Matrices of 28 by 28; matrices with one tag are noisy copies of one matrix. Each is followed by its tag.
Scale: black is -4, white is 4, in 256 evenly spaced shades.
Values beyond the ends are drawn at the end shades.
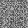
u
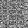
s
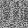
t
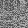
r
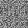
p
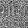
p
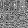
r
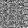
s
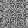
u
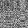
r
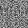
p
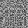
u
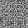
u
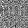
p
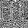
t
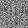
p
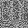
t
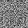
u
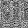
t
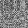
r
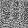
t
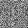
p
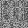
t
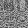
r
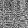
r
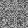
u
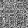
u
